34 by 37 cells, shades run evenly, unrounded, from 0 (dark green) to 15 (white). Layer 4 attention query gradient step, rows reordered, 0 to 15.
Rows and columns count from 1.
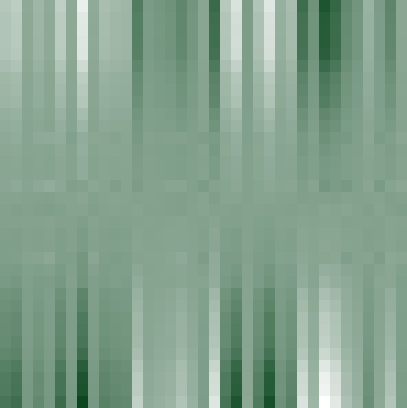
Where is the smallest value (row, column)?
34, 8
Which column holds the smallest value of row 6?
30
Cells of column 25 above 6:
24
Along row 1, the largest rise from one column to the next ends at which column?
21
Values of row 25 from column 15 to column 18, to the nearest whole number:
8 8 8 8
